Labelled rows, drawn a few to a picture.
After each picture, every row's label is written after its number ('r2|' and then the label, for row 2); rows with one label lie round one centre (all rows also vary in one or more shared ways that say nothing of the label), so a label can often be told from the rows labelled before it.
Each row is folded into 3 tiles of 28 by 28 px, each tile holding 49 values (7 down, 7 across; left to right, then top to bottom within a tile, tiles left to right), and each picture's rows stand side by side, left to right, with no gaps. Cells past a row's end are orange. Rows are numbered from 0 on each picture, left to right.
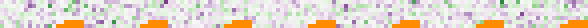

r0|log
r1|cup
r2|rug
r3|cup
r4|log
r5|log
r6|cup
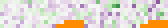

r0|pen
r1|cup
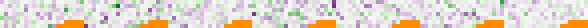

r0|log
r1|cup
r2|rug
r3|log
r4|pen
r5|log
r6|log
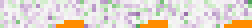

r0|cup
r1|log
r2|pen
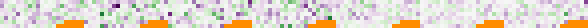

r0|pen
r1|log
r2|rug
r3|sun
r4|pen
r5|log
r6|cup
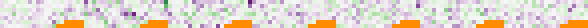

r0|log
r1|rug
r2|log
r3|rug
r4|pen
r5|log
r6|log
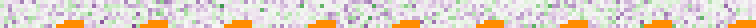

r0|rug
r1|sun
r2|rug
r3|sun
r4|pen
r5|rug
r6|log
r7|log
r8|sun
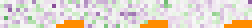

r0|log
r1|rug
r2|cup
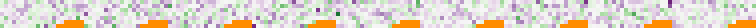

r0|sun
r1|rug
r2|log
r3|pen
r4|cup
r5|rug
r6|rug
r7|log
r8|cup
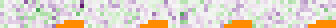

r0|pen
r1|pen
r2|pen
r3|rug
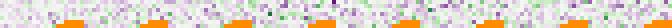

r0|log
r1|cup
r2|pen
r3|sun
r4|pen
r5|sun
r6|rug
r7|rug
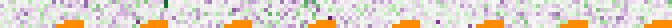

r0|cup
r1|rug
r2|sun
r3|rug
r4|log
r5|rug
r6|cup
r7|log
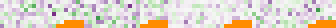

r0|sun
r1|rug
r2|rug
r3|cup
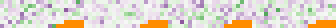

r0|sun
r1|cup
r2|pen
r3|log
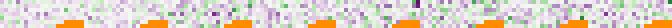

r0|cup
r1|rug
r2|pen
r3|sun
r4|sun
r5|sun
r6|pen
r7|sun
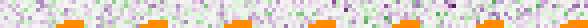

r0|pen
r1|rug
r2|log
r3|sun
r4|pen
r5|pen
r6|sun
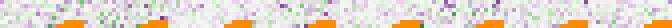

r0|pen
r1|rug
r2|cup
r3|cup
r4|cup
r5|sun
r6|cup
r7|log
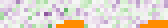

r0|pen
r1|log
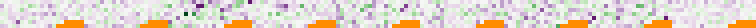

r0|rug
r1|log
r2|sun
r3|cup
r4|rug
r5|pen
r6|pen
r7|cup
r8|pen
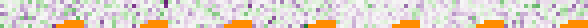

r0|rug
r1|cup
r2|sun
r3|sun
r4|rug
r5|cup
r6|log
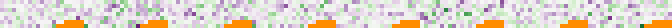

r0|sun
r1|pen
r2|sun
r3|cup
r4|cup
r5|sun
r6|rug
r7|pen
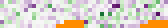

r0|cup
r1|rug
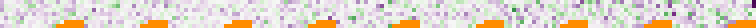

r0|sun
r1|cup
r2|cup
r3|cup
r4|rug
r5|sun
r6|sun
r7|log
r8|sun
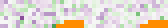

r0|rug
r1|pen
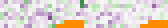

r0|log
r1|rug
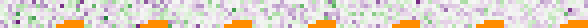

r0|rug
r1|cup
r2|log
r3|rug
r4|sun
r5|cup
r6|pen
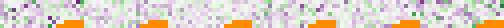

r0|sun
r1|pen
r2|rug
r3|rug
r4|rug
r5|rug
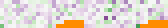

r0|sun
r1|sun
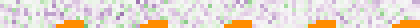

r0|cup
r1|pen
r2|pen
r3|sun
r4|sun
